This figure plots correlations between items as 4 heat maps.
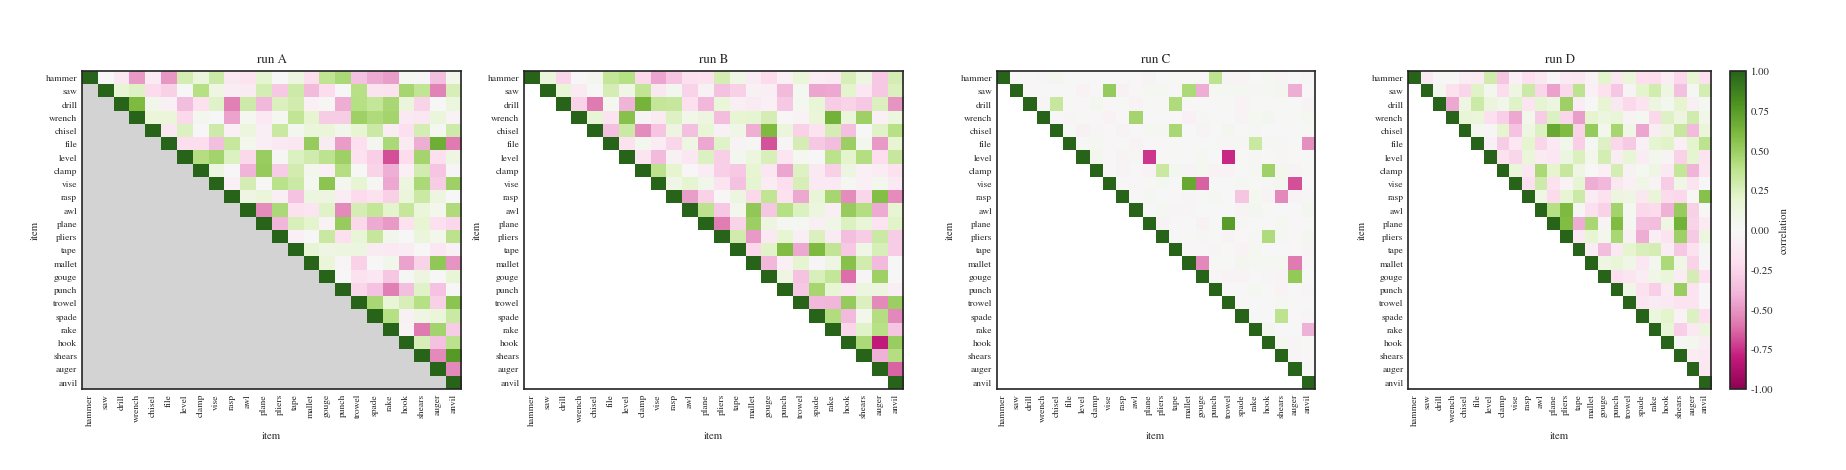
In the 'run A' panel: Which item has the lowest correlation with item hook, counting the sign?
mallet
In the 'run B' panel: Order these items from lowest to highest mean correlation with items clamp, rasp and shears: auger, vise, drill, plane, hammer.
hammer, plane, auger, vise, drill
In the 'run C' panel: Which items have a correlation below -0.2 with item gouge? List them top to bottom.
saw, vise, mallet
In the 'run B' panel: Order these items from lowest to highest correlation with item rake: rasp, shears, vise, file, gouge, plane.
file, vise, plane, shears, gouge, rasp
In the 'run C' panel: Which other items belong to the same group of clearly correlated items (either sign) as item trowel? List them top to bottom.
level, plane
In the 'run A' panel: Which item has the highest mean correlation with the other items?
vise
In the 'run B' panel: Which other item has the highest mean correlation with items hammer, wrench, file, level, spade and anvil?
shears
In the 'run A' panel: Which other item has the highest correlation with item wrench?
drill
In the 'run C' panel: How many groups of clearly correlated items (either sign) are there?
8
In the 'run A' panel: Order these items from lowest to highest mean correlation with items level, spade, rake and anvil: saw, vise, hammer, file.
hammer, file, saw, vise
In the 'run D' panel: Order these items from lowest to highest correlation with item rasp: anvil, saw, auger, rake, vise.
vise, auger, rake, saw, anvil
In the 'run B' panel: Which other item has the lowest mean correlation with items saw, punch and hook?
auger
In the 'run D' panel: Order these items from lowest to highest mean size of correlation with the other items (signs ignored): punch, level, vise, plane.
level, vise, punch, plane
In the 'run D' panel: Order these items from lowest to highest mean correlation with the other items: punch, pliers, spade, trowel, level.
spade, trowel, level, punch, pliers
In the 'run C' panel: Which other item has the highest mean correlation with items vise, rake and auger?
file
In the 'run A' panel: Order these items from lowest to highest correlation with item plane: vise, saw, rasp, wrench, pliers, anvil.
pliers, anvil, wrench, vise, rasp, saw
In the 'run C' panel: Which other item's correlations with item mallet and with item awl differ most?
vise
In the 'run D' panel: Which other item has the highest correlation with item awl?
pliers
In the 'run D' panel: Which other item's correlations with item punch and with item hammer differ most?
shears
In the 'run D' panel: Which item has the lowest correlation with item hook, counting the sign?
awl
